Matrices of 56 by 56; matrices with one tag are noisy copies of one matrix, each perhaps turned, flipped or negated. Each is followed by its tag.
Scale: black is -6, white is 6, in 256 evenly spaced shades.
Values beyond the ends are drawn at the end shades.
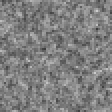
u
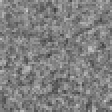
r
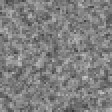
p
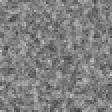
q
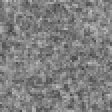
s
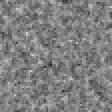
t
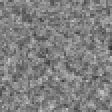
t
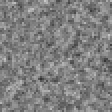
t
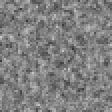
q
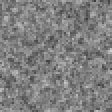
u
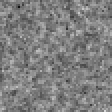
u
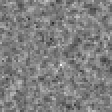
t
